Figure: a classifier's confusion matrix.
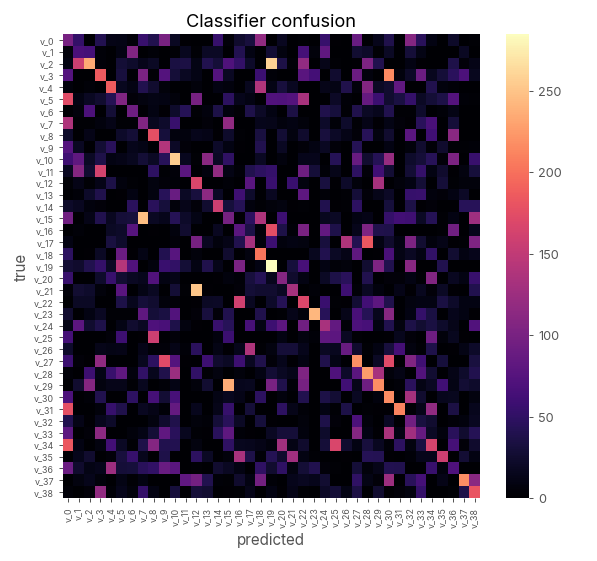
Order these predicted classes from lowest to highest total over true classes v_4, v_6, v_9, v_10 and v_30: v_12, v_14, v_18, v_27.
v_12, v_14, v_27, v_18
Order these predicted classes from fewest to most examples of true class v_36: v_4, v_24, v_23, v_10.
v_24, v_23, v_10, v_4
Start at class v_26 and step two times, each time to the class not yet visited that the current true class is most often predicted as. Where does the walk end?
v_28
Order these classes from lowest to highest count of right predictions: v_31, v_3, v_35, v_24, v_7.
v_7, v_24, v_35, v_3, v_31
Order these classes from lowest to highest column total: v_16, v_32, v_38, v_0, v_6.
v_6, v_16, v_38, v_32, v_0
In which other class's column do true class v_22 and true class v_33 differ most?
v_16
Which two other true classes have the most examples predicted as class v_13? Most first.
v_10, v_27
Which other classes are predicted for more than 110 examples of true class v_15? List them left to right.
v_7, v_18, v_38
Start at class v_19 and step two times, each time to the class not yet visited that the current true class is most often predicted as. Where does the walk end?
v_0
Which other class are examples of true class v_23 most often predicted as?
v_30
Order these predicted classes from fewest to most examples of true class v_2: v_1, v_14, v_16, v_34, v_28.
v_34, v_14, v_16, v_28, v_1
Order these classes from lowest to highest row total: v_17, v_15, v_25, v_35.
v_25, v_35, v_17, v_15
